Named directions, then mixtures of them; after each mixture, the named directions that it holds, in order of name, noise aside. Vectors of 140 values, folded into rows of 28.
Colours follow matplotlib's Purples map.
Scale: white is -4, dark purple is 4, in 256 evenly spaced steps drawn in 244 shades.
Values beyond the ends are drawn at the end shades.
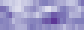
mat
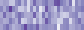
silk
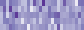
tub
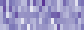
tub.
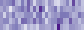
silk.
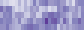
mat, silk.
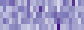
silk, tub.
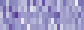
tub.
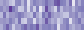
silk.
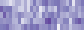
mat, silk.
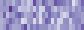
silk, tub.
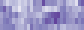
mat, tub.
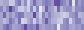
silk.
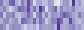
silk.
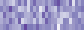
silk.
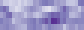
mat.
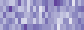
silk.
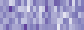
silk.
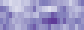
mat.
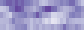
mat.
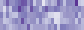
mat, tub.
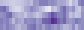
mat.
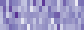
tub.
